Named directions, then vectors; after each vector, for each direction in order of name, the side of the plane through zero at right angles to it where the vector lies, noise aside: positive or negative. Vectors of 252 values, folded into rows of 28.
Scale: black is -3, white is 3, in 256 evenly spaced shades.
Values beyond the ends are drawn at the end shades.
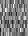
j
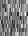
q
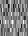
negative, negative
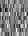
negative, positive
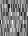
negative, negative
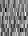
negative, positive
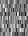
positive, negative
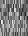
negative, negative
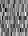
negative, positive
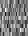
positive, negative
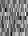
negative, positive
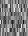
positive, positive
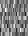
positive, negative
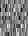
negative, positive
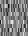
negative, negative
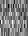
negative, negative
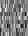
positive, negative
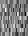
positive, negative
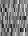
negative, positive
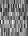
negative, negative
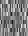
positive, positive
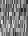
negative, negative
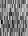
positive, positive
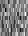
negative, positive
